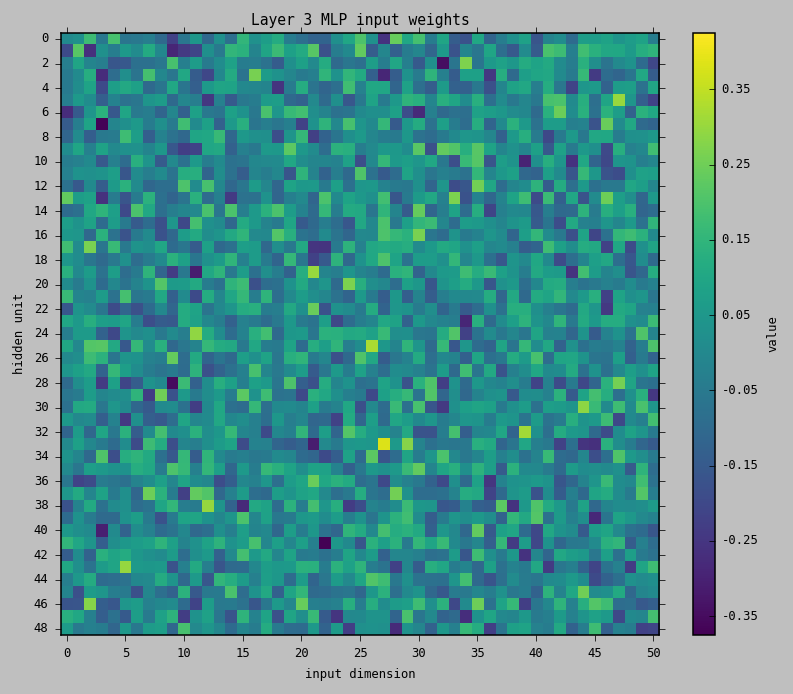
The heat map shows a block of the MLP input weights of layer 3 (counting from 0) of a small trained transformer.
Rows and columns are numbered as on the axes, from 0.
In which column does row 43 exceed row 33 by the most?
21
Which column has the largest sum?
35
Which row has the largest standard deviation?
1
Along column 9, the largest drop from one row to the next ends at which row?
19
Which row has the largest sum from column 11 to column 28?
24
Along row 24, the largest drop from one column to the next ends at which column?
34
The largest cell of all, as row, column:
33, 27
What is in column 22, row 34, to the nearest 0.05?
-0.2
